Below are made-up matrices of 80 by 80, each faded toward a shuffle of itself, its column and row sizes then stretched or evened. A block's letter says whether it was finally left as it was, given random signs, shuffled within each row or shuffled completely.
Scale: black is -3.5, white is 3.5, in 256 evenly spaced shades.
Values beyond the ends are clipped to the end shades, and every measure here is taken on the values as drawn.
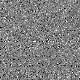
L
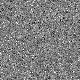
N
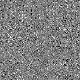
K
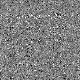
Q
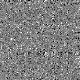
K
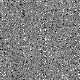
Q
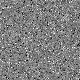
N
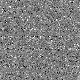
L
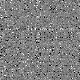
K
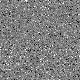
L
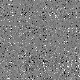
Q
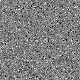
L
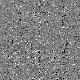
Q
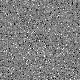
N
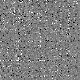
Q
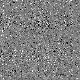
Q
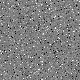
N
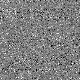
L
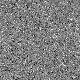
N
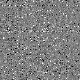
Q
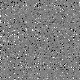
Q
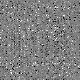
K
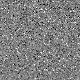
L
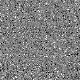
Q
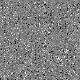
Q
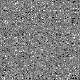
K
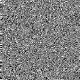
K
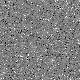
N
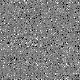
Q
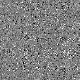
Q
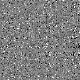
Q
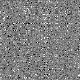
K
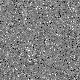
N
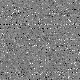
L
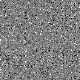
Q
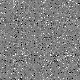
Q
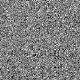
K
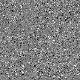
Q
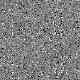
Q
